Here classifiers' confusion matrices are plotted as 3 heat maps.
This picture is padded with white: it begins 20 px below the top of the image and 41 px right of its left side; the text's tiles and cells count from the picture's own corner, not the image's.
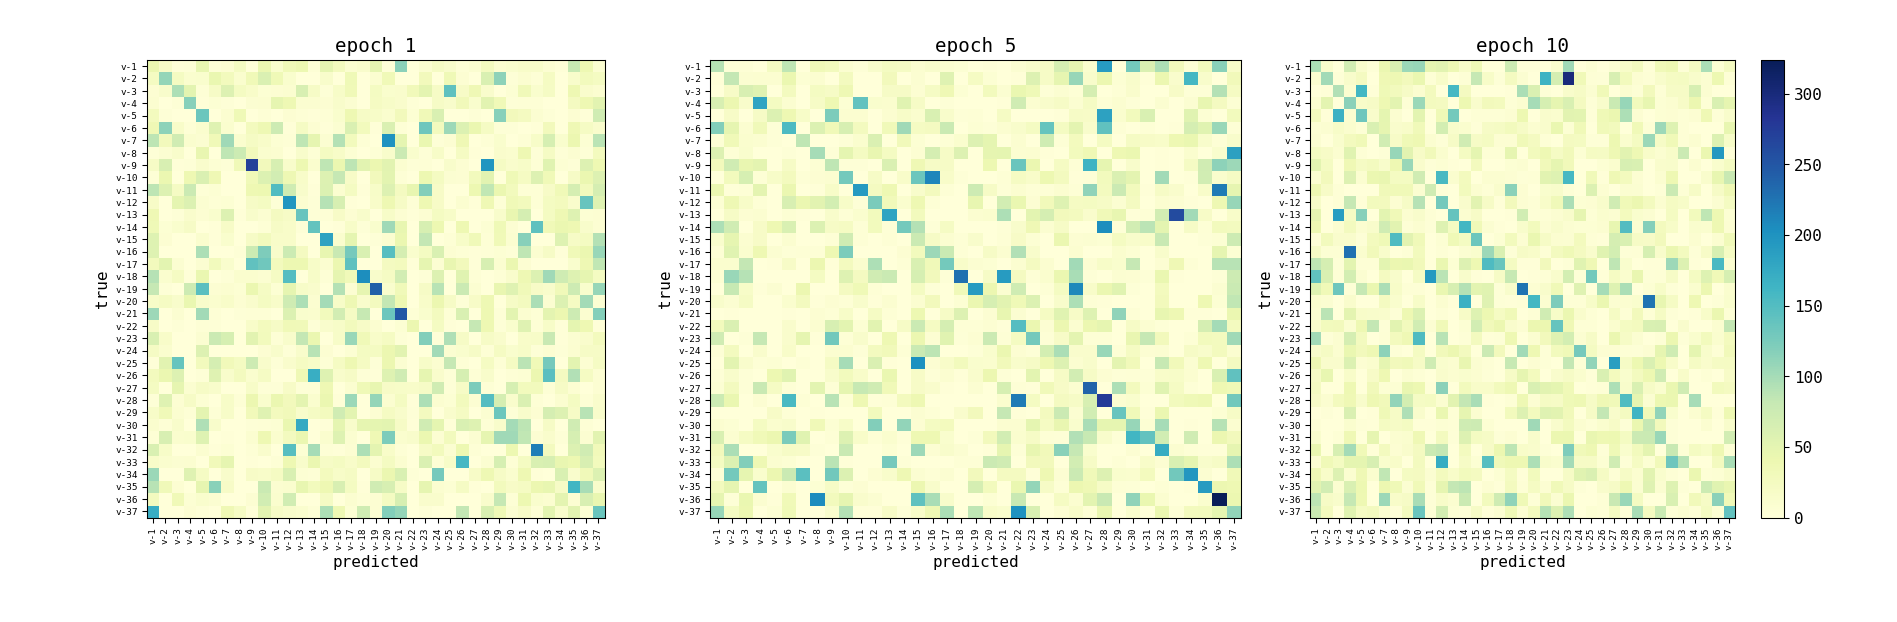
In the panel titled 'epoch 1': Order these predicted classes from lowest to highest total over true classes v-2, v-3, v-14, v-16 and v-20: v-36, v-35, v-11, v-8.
v-8, v-11, v-35, v-36
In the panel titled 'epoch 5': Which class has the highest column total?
v-37
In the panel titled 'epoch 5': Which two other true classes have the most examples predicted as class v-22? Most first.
v-28, v-37
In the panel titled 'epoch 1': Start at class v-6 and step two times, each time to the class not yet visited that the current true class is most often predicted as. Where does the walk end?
v-17
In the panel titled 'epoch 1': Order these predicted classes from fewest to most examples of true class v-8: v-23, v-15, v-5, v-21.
v-23, v-15, v-5, v-21
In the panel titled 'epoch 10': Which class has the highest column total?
v-23
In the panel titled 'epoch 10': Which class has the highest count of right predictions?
v-19
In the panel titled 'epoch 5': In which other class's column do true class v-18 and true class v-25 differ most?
v-21
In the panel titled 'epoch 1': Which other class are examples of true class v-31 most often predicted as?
v-20
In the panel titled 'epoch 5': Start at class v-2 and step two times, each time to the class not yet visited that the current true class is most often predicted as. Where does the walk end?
v-7
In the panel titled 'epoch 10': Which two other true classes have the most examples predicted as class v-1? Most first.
v-18, v-23
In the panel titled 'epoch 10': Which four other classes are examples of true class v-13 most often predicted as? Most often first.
v-3, v-5, v-35, v-19
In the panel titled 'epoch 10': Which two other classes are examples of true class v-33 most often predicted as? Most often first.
v-12, v-16
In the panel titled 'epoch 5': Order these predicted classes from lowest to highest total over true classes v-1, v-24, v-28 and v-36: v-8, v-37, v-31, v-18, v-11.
v-18, v-11, v-31, v-37, v-8
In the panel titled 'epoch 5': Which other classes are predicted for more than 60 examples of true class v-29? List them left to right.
v-21, v-25, v-27
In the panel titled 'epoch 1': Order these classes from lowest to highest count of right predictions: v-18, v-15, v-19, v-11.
v-11, v-15, v-18, v-19
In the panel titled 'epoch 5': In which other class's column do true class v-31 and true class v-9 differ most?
v-30
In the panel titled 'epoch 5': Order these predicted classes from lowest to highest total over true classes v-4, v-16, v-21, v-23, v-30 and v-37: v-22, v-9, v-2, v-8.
v-8, v-2, v-9, v-22
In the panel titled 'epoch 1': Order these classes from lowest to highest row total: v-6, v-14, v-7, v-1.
v-1, v-14, v-6, v-7
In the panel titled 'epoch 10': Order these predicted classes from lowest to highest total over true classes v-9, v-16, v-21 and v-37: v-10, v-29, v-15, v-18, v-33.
v-33, v-18, v-15, v-29, v-10
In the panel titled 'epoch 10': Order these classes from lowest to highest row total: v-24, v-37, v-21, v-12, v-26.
v-26, v-21, v-12, v-24, v-37
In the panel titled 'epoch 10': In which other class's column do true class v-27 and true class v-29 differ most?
v-31
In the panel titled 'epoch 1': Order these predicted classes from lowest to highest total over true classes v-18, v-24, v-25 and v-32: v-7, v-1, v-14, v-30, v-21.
v-7, v-30, v-21, v-1, v-14
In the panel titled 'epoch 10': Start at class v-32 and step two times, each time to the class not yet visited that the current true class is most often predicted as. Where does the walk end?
v-10
